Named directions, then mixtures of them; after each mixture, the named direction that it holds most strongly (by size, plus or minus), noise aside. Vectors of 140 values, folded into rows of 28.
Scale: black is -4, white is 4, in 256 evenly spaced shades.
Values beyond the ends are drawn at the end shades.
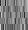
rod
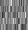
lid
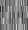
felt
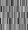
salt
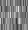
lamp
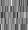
lid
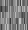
lamp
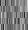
rod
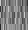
rod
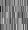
felt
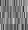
rod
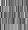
rod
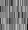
felt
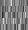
lid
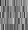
rod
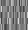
salt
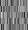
salt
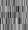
lamp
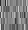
rod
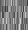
lid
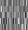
salt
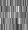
lamp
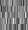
lid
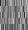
rod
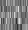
lamp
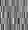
rod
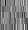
felt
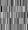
salt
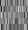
lamp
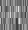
lamp
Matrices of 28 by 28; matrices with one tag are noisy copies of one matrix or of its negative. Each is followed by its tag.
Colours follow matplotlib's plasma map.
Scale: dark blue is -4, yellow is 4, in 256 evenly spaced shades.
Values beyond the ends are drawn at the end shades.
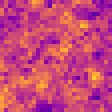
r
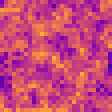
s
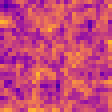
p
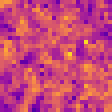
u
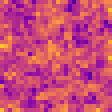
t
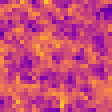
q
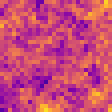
r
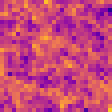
q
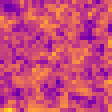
p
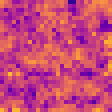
t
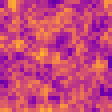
s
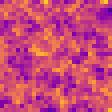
q
